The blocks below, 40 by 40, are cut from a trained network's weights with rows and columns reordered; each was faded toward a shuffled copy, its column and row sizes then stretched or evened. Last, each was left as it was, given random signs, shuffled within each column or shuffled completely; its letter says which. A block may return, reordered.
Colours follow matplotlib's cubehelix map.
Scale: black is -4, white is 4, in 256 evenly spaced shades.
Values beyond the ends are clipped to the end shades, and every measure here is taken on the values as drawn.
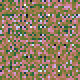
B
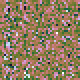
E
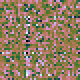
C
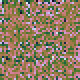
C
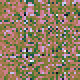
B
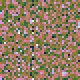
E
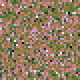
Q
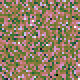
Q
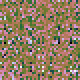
B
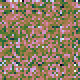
B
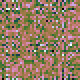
B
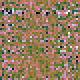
C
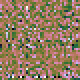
B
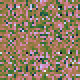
B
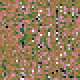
E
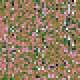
E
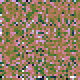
B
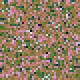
Q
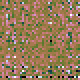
C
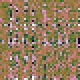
B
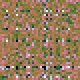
B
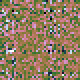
C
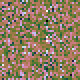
E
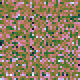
B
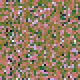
E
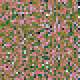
E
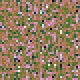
E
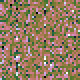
E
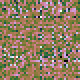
B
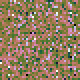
E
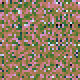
B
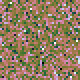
Q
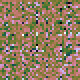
B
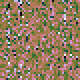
E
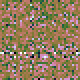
C
